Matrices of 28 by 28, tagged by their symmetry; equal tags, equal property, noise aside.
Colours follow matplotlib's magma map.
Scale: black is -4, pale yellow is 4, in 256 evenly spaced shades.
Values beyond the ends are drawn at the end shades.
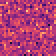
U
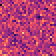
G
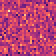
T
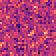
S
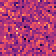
T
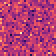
T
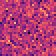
G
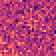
G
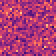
T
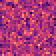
U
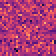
U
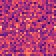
U
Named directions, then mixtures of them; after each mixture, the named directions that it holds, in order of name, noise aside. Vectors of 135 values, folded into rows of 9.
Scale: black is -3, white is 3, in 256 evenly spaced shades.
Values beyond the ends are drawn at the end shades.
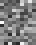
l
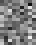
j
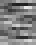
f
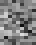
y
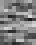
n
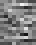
f, y.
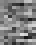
f, n, y.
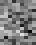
y.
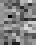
j, l, n.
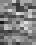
n, y.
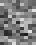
y.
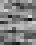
n.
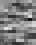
n.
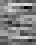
f.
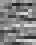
f, n.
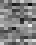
f, j, n.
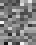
l.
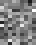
j, l, y.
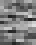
n.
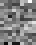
l, n.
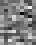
j, n.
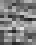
n.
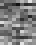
f, l.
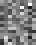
j.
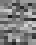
j, n.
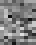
n, y.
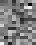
f, j, y.
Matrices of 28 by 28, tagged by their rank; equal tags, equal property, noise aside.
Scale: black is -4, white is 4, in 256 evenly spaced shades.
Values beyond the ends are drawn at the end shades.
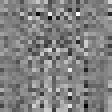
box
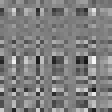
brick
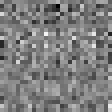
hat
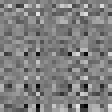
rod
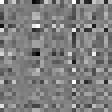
rod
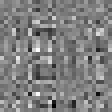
box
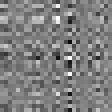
rod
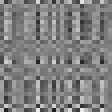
brick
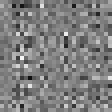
box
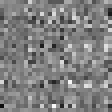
hat
